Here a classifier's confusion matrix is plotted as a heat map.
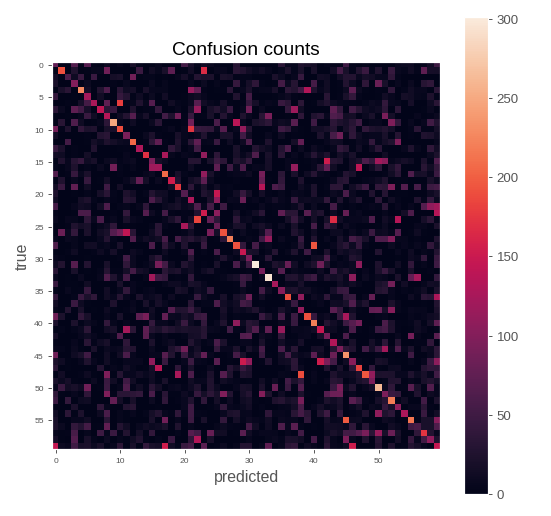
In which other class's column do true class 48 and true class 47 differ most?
38
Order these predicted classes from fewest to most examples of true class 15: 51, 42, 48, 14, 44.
14, 44, 48, 51, 42
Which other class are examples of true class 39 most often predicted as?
45
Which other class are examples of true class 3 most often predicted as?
50
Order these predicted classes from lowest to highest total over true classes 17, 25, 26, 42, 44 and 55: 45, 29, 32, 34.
34, 29, 32, 45
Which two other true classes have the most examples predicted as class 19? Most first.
48, 8
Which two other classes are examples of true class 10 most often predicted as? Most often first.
21, 29
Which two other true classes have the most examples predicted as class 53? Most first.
24, 12
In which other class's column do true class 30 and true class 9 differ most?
28
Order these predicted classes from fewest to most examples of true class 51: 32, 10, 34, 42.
34, 10, 42, 32
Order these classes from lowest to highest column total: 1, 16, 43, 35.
1, 16, 35, 43
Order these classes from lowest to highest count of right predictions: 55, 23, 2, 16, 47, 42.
2, 42, 16, 23, 47, 55
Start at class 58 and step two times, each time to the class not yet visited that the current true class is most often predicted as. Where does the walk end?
59
